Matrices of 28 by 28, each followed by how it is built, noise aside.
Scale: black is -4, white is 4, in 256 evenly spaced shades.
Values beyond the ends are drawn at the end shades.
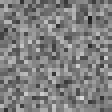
noise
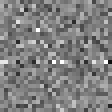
uneven rows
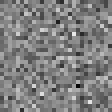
repeating rows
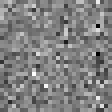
uneven columns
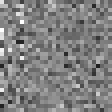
uneven columns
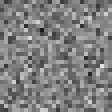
repeating columns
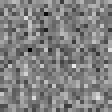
repeating columns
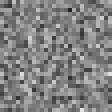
repeating rows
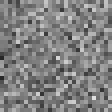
noise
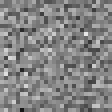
repeating rows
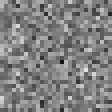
repeating rows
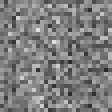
repeating rows
